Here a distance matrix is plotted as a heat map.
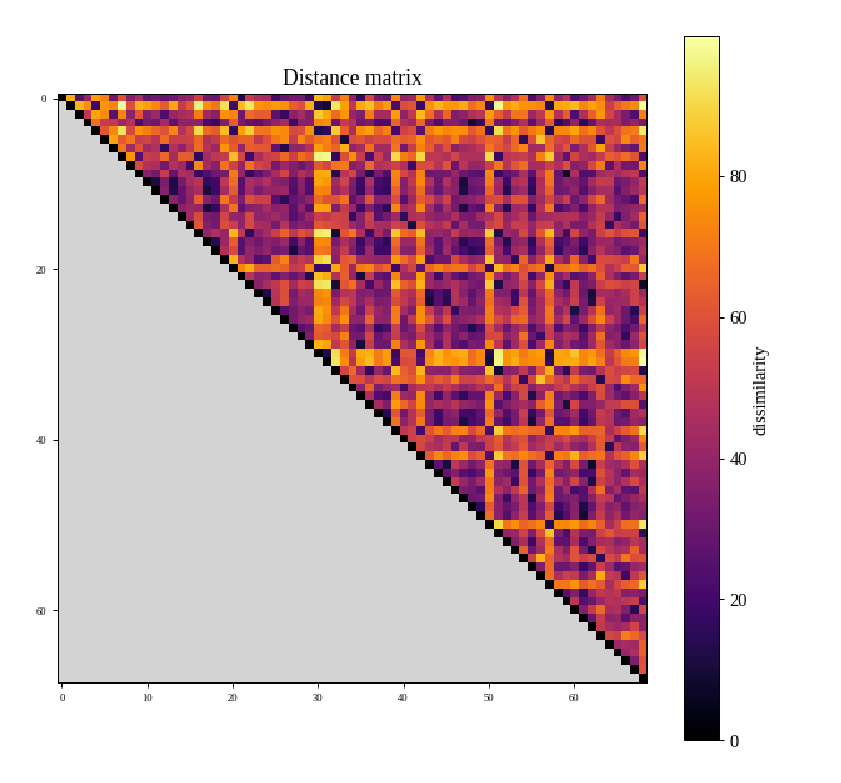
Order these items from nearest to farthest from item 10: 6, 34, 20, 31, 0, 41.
0, 34, 6, 41, 20, 31
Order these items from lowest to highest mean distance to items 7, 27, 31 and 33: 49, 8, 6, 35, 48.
48, 49, 35, 8, 6
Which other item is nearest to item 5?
33
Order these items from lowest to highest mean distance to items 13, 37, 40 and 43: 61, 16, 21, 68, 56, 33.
61, 21, 56, 16, 68, 33
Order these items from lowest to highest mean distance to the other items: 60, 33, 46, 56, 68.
46, 60, 56, 68, 33
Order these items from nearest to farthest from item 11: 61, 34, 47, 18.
47, 18, 61, 34
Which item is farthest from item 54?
56
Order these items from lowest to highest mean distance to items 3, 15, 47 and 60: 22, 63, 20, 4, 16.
22, 16, 63, 20, 4
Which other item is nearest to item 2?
26
